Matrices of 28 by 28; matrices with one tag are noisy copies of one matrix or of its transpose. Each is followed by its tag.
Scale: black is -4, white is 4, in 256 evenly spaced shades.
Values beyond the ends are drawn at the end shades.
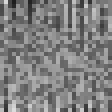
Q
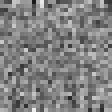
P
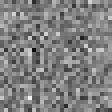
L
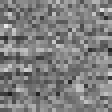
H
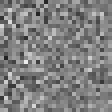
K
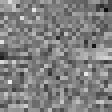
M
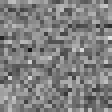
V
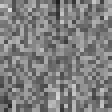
M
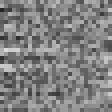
H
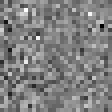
K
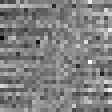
Q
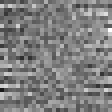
Q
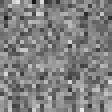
P
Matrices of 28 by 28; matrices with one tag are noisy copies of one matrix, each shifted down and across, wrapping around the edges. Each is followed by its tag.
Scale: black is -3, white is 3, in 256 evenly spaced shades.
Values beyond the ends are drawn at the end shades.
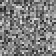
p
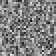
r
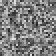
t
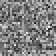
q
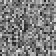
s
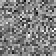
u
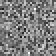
u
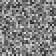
u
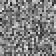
s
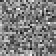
q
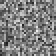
s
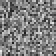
s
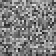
q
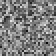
r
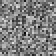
p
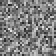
r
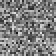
q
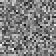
u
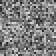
q
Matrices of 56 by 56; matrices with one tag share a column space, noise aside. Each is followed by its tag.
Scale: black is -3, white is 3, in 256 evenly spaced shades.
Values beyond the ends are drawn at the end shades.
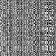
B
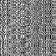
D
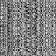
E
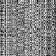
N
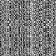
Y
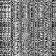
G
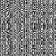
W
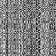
W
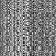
B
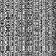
B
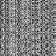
D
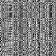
G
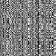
W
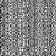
E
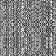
Y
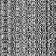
D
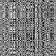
G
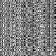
E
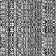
Y
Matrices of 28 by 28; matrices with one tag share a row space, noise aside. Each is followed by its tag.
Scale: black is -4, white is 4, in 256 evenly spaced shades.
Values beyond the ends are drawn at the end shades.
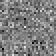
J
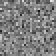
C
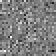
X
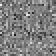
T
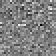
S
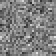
S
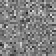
T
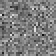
J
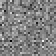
J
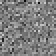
J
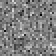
T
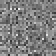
X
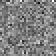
C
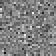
S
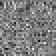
T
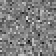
S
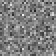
C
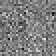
X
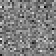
C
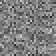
T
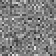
J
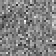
X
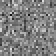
J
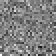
T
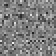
T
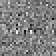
X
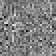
T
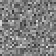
J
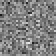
S
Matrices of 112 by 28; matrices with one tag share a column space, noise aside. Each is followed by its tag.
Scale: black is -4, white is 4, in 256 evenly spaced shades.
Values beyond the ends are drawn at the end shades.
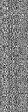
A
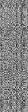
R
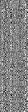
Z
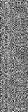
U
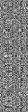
A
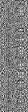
U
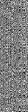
U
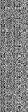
A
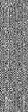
R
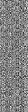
A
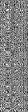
Z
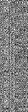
U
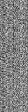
A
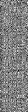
U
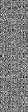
A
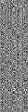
R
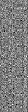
A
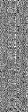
U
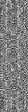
R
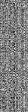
R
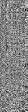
Z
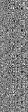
A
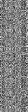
A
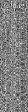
Z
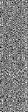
U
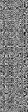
A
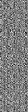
A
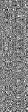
Z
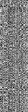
R
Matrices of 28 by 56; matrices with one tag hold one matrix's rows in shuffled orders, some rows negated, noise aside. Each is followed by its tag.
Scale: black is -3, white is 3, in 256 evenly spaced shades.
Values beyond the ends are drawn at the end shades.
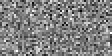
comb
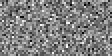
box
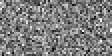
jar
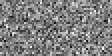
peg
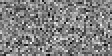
peg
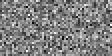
comb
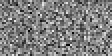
box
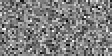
box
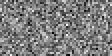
box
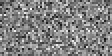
peg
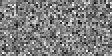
comb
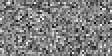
jar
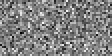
box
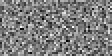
box
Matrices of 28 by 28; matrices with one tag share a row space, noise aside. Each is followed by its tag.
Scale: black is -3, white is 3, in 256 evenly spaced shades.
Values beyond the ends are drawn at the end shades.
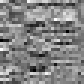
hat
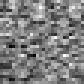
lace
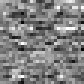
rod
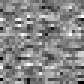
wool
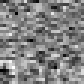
lace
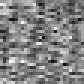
lace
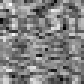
lace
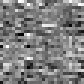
wool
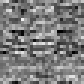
rod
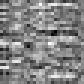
hat
